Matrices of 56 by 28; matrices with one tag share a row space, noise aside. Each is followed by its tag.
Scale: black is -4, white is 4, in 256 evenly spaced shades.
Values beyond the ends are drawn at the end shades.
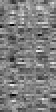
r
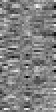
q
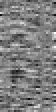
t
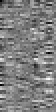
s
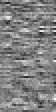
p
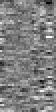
s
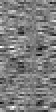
r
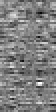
r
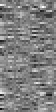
s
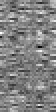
r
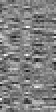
q
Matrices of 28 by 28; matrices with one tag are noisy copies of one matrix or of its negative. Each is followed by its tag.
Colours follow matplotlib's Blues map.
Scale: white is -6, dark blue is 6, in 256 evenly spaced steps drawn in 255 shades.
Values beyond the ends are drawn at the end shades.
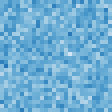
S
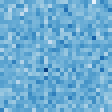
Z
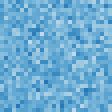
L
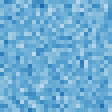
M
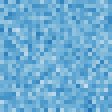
Z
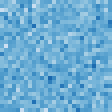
S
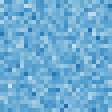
M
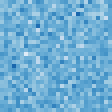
M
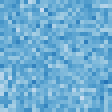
S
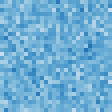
Z
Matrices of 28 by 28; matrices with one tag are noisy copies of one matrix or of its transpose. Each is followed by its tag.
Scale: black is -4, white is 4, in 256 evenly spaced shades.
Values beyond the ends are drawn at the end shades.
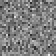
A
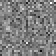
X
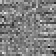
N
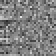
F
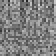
F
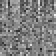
F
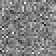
X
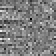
F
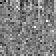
F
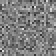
X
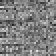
F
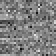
F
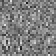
A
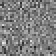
A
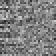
F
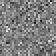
X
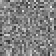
X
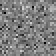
X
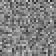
X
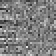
F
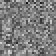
X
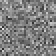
X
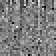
F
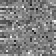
F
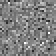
A
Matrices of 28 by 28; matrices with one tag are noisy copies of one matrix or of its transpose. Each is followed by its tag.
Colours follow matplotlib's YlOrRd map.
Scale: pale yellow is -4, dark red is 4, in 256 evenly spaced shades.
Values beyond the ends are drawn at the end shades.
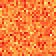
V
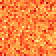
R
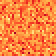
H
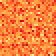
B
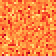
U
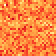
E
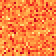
H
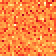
R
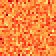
V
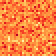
B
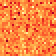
E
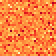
H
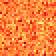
B
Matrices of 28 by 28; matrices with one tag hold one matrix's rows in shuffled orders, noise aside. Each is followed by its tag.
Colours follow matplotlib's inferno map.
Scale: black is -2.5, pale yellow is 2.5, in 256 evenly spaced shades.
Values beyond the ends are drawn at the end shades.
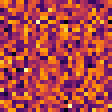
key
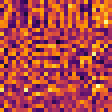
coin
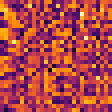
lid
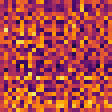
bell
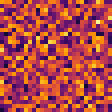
key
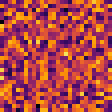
key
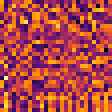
coin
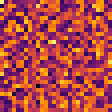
key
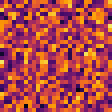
key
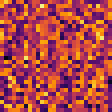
key
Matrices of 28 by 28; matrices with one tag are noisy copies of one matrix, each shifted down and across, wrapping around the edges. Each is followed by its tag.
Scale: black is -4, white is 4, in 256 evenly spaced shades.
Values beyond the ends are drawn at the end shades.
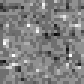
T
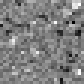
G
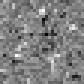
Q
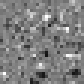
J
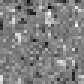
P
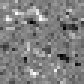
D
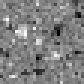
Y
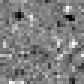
J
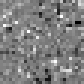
T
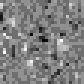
P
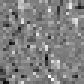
P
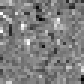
P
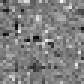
T
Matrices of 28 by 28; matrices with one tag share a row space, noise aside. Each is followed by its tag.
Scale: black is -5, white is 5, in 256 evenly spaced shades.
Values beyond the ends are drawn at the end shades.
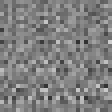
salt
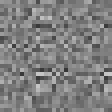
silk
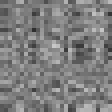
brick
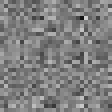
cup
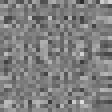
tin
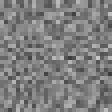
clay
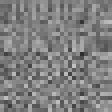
tin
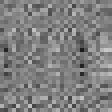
tin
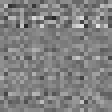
cup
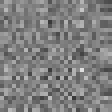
tin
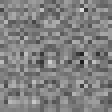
cup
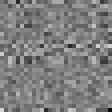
clay
